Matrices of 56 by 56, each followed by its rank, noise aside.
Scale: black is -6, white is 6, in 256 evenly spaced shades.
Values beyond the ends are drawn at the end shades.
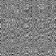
four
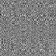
five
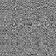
six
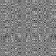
three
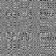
three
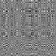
three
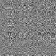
six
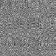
six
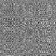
six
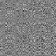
six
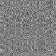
six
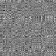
three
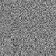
six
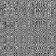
five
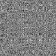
five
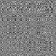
four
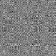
six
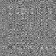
six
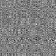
six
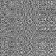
five
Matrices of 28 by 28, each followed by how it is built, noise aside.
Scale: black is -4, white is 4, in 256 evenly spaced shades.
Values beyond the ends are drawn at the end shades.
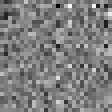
low rank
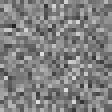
blocks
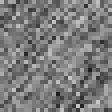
Hankel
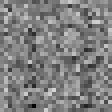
blocks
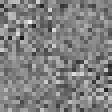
block diagonal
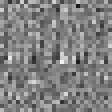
low rank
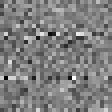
uneven rows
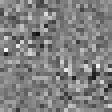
block diagonal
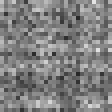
blocks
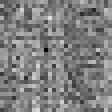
blocks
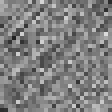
Hankel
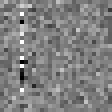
uneven columns
